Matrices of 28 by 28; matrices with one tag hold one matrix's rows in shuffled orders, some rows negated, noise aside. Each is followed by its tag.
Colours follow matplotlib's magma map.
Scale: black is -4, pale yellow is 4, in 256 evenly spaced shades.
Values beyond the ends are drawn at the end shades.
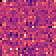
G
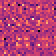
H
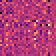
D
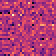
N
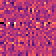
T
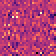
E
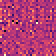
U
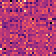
G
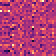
N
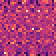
H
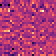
N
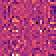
E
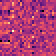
N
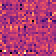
G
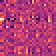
T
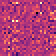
E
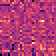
N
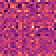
H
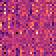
U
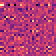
T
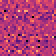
H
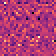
H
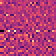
T
